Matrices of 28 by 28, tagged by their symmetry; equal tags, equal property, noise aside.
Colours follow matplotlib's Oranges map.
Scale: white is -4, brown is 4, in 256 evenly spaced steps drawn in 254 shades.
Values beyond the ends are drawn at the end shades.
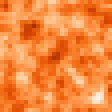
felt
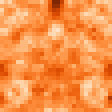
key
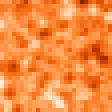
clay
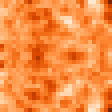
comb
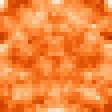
key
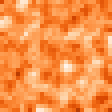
felt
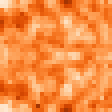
comb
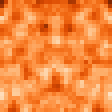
key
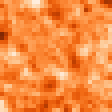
clay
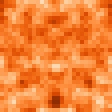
key
